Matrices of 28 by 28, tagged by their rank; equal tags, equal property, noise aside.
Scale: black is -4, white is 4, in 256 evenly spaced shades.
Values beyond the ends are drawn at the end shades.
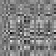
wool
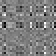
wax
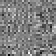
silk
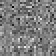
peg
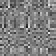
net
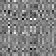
net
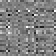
net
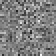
peg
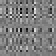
wax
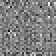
peg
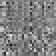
silk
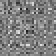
net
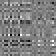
wool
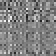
wool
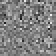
peg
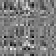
net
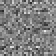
peg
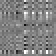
wax
